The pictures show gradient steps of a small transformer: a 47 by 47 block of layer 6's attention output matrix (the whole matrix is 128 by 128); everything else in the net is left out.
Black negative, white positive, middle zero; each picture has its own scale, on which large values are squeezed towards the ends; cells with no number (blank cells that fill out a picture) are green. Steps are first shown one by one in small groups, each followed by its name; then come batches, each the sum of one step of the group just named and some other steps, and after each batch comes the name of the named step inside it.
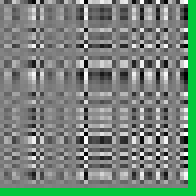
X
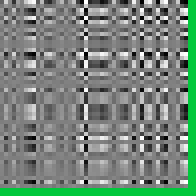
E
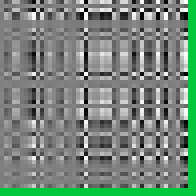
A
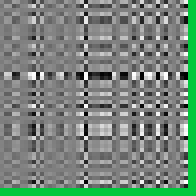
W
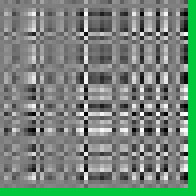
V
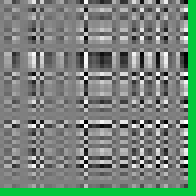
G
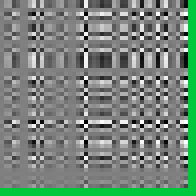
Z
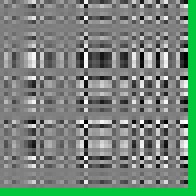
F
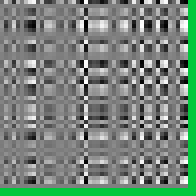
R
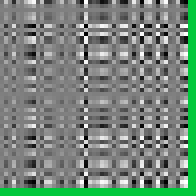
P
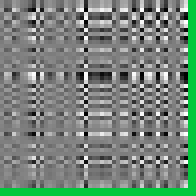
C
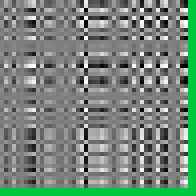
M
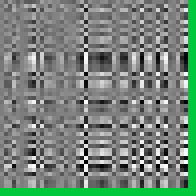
G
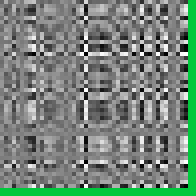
E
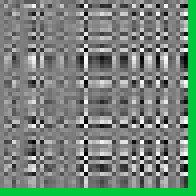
Z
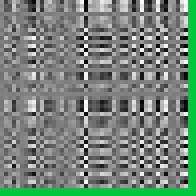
C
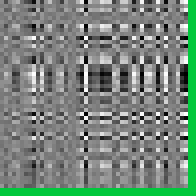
C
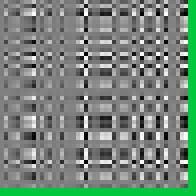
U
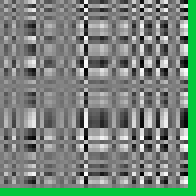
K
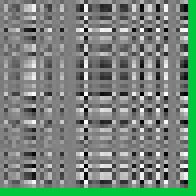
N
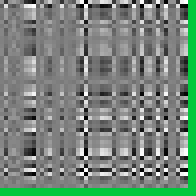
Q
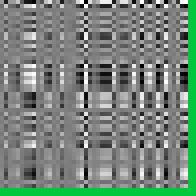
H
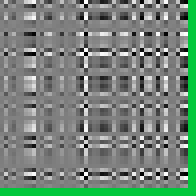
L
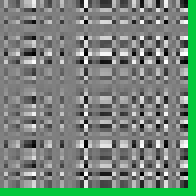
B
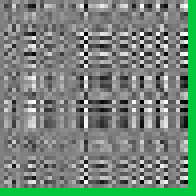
L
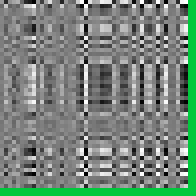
Q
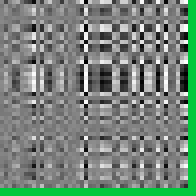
H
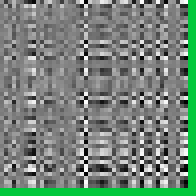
Q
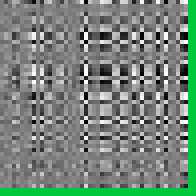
H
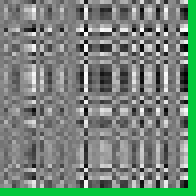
N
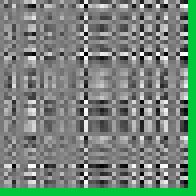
L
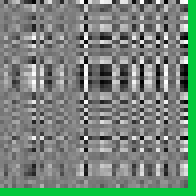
H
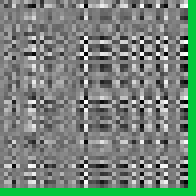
L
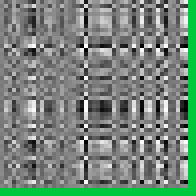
B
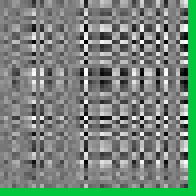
U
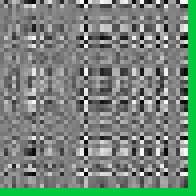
Q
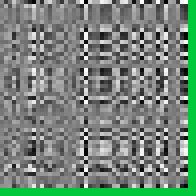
Q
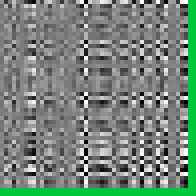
Q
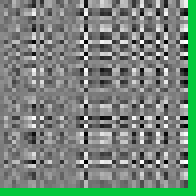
U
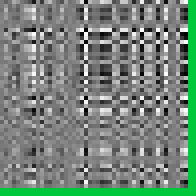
N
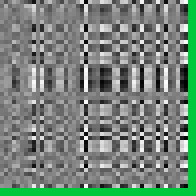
Q
